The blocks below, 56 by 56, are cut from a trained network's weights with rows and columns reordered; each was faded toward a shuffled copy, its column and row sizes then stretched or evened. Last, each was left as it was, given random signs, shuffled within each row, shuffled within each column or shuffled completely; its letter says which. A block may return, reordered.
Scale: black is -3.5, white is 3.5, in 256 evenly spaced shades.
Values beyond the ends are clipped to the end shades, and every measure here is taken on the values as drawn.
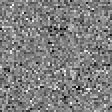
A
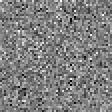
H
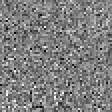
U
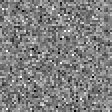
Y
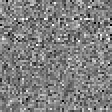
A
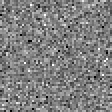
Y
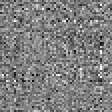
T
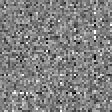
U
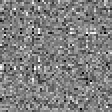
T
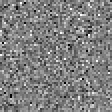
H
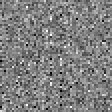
H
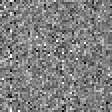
H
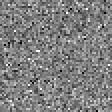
Y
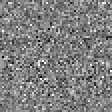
A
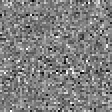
A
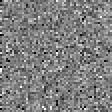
U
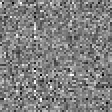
U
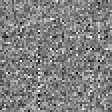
U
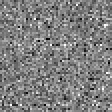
A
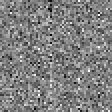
H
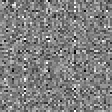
T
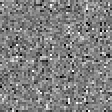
U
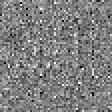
T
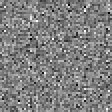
H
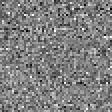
A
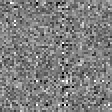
U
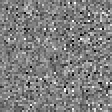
U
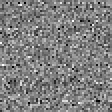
A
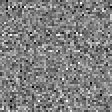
A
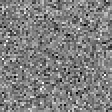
Y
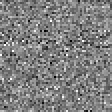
A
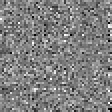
U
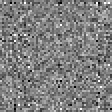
T
